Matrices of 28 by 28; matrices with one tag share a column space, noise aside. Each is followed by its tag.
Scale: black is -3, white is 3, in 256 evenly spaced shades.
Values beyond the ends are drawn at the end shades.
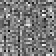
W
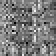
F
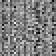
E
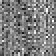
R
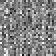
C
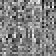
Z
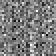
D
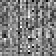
Z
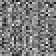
W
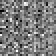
D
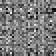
R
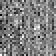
C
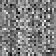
R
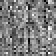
Z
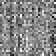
W
